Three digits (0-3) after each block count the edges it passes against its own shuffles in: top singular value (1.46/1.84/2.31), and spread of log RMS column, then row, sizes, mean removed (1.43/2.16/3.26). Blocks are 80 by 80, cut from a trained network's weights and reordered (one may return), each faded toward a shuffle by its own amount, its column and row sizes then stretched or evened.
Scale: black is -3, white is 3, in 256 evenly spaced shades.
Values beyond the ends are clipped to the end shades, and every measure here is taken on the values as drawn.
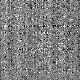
1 1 2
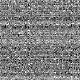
2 1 1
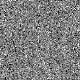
0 1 0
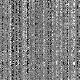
3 3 1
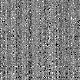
2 2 1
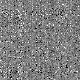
0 1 1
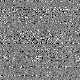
0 0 3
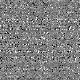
0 1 2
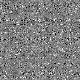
0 0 2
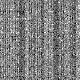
3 0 1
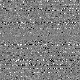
0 0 3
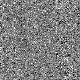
0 1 0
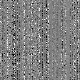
2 3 0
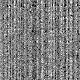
3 2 1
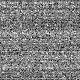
2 0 1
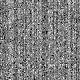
2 0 0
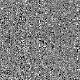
0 2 1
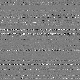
1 0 3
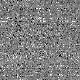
0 1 2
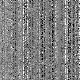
3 3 0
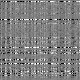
3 0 3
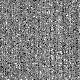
1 0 0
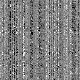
3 3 1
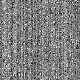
2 0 1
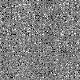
0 0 2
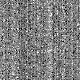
2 1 1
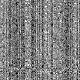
3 1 1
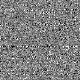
1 1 2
